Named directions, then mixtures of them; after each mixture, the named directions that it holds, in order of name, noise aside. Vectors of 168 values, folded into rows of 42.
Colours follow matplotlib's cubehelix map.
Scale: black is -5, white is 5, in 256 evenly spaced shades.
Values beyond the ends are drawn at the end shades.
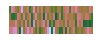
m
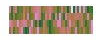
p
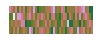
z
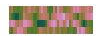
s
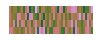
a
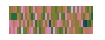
m, p.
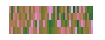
p, s.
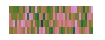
a, s.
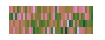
m, s, z.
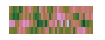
s.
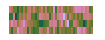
s, z.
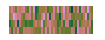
a, p, z.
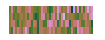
p, s.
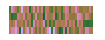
m.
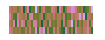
a.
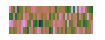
p, s, z.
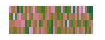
p, z.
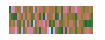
m.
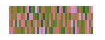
a.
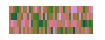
a, m, s.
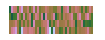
m.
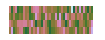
p.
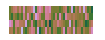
a, m, p.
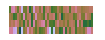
m.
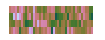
m, s, z.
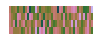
a.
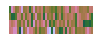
m.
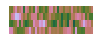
a, s.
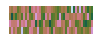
m, p.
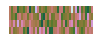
a, p.
